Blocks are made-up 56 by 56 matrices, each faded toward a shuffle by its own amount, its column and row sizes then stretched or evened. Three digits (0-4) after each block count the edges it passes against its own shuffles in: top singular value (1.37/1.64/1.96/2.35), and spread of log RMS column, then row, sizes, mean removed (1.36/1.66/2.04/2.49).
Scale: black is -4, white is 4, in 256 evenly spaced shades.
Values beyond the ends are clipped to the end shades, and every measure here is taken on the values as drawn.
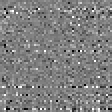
3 1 4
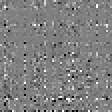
1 4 4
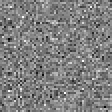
2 1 0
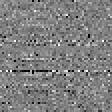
3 0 4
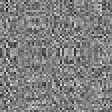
3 4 0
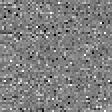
2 1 1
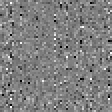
0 4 0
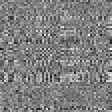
4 1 4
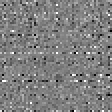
1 3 4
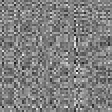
4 4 2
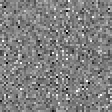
2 2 1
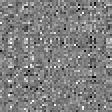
3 2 1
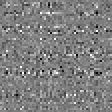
3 1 4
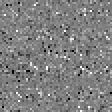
0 0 2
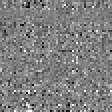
1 2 4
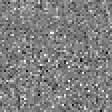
1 0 1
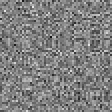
3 0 1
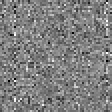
2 3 0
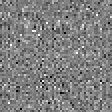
3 1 0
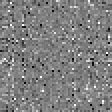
2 2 1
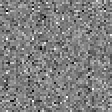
2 1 0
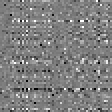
4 2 4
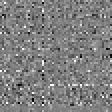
1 3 4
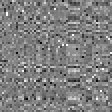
4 1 2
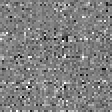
0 1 4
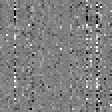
3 4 0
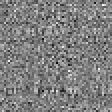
2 2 1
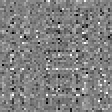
3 3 2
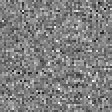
2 0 1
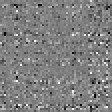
1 3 4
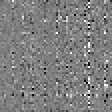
1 4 1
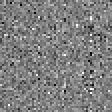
2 2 1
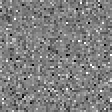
0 0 0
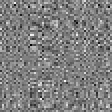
4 3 2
